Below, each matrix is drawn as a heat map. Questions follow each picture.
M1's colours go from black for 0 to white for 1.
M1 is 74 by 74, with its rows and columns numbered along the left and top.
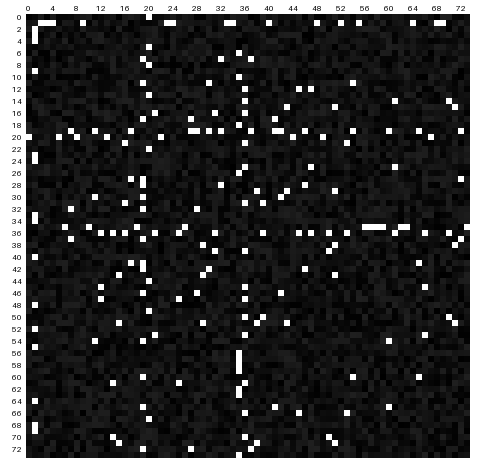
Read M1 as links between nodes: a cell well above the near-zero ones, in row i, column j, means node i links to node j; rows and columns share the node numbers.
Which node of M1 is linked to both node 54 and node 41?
node 19
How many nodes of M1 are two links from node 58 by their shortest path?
10
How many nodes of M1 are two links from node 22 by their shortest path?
7
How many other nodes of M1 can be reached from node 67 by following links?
8
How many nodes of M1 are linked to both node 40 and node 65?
0
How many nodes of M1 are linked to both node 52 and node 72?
0
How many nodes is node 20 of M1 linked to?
8
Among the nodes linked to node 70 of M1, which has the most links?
node 36
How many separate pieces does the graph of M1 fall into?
6
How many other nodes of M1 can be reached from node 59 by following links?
11
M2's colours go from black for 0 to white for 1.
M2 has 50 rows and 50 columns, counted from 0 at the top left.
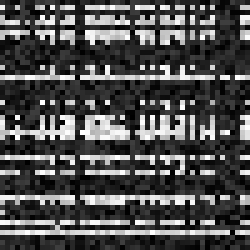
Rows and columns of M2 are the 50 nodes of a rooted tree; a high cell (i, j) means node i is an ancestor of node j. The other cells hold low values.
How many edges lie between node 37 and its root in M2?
3
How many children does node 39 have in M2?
2
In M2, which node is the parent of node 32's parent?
13
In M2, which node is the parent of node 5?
4
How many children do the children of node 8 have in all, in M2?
2
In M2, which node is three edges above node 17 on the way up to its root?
24
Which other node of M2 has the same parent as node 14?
30
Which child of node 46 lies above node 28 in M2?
15
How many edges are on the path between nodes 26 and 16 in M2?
3
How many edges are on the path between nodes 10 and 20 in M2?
5
